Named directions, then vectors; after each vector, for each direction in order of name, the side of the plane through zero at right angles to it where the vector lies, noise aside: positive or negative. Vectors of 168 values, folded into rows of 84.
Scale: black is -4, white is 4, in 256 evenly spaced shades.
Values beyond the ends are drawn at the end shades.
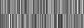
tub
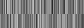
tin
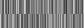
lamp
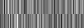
negative, positive, positive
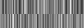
positive, negative, negative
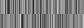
positive, negative, positive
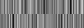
negative, positive, positive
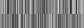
positive, negative, positive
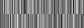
negative, positive, positive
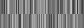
negative, positive, negative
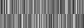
negative, positive, negative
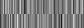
negative, positive, positive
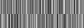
negative, negative, negative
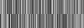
negative, negative, negative
